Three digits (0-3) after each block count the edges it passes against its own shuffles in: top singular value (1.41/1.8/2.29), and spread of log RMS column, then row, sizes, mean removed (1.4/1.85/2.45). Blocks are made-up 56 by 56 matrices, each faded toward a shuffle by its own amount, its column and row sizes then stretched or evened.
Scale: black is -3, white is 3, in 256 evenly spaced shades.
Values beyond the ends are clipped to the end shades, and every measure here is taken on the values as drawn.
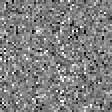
1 1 0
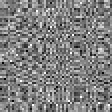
3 0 0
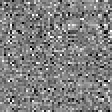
2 1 2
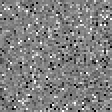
0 0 0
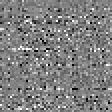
1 1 3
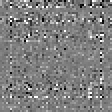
1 3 3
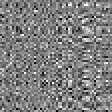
3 2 1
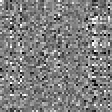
2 3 1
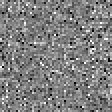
1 1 0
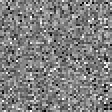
1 1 0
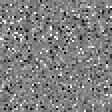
0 0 1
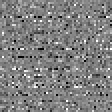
1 0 3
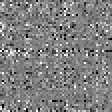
0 3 3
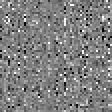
1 3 1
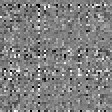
0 3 3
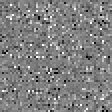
1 1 2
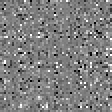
1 3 2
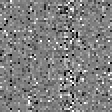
1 3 0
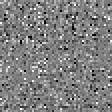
0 2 1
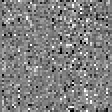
0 3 1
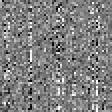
2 3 0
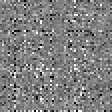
1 2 3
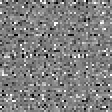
0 1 3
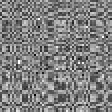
3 0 1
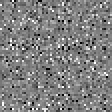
2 1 2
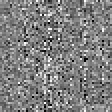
1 3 0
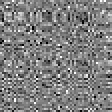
3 1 1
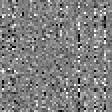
2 3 1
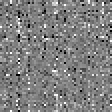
0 3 2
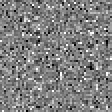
1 1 1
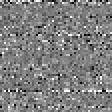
2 0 3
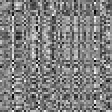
3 3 0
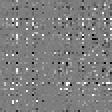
2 3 3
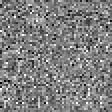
1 1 2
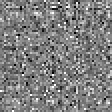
2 1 0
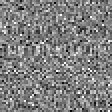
2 0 0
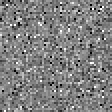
1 1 0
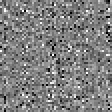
0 3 1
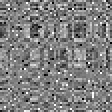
3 0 1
